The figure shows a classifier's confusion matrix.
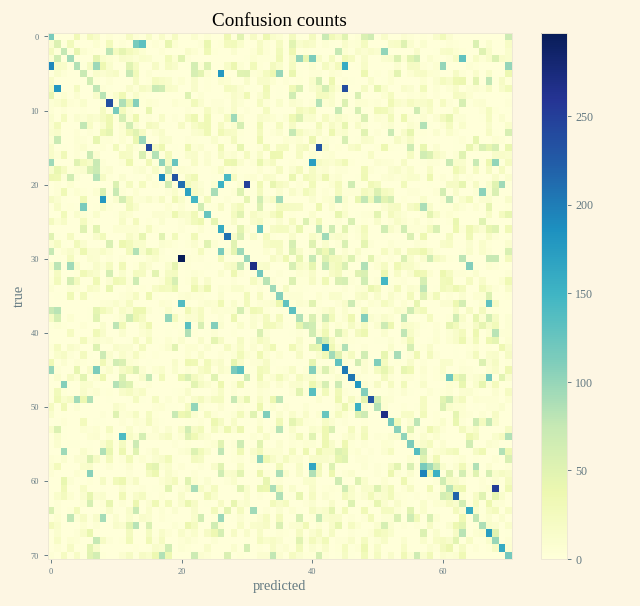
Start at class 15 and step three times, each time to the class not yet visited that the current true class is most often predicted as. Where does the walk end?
45
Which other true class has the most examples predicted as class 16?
7
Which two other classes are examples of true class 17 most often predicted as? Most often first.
40, 19
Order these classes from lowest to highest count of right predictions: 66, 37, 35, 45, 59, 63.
63, 66, 35, 37, 59, 45
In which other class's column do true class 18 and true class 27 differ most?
42
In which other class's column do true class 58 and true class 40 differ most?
57
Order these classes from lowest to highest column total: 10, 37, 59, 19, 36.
36, 59, 10, 19, 37
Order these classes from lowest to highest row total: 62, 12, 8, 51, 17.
8, 12, 62, 51, 17
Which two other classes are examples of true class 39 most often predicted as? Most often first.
21, 25
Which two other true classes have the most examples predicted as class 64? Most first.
31, 55
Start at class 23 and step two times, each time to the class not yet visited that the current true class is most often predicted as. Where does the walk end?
26
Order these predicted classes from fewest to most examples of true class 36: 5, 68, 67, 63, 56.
5, 68, 56, 63, 67
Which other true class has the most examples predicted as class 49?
0
